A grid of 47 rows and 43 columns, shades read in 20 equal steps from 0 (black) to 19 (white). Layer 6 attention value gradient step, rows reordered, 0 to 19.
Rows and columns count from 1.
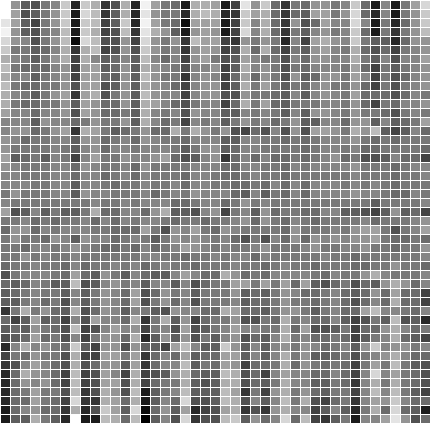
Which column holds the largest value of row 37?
8
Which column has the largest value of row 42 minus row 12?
38
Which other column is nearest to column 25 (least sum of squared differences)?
27
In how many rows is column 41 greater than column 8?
22
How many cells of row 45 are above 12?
9
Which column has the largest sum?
10
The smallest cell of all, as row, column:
47, 15
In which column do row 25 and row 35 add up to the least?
1
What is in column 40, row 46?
16
